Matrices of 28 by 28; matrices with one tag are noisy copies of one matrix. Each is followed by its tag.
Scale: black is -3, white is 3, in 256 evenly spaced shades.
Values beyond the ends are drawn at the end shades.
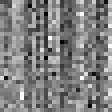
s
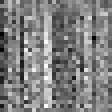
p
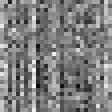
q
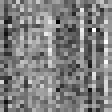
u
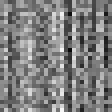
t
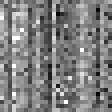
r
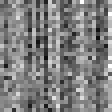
s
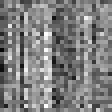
p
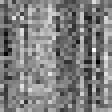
u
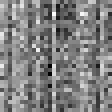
r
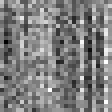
u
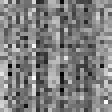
q
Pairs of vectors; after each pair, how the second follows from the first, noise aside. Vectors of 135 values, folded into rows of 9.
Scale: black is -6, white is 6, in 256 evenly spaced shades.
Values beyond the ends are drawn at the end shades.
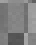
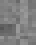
wrapped around, shrunk.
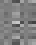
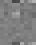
partly zeroed.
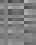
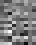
reversed, scaled up.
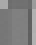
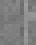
wrapped around, shrunk.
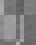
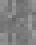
wrapped around, shrunk.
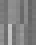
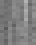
reversed, shrunk.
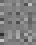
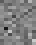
shuffled.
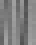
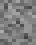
shuffled.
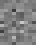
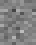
partly zeroed.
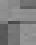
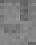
wrapped around, shrunk.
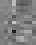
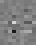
partly zeroed.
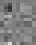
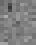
partly zeroed.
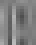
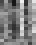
reversed, scaled up.
